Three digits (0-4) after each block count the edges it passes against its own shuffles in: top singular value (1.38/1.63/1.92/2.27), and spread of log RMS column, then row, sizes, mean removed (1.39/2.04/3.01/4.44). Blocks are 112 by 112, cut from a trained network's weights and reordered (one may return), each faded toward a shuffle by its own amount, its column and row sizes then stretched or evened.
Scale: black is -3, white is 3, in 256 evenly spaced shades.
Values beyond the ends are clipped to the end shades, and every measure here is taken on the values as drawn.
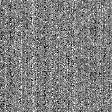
2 2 0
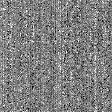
2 2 0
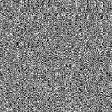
3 2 1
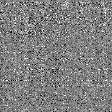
0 1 3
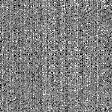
3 1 2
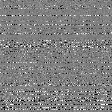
1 0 4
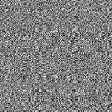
4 1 3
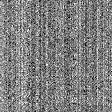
4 1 0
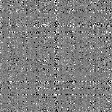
1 3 3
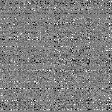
1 2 3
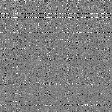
3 2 3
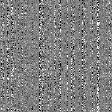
1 4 1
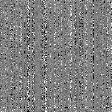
1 4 1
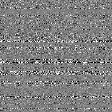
1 1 4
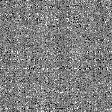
0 1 2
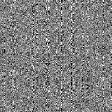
3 3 0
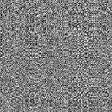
4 2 2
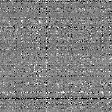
3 2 3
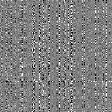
4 4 1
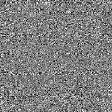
2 1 3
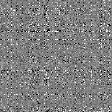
1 3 3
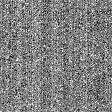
2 0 0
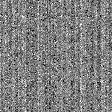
3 1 0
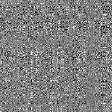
3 3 3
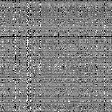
4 3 2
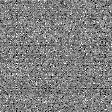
1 1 0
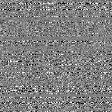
2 0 4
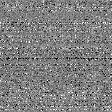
1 0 3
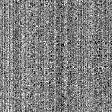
4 1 1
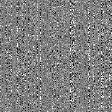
0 4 1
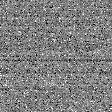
1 1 0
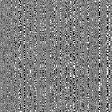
4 4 0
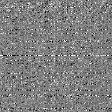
1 1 3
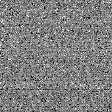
1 1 0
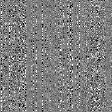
2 4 2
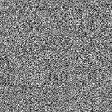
3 1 1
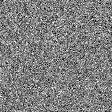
0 0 1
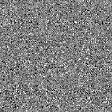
1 1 2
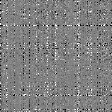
3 3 3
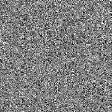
1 2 1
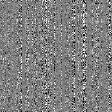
2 4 0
